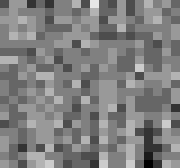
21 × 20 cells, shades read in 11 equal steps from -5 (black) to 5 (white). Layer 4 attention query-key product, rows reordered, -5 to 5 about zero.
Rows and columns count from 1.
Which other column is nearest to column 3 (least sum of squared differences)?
18
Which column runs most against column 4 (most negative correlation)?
11
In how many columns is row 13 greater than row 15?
8
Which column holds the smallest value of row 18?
17
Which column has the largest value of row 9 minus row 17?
16
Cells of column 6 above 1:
4
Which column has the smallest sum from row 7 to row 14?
14
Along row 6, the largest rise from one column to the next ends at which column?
10
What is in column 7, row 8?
-2
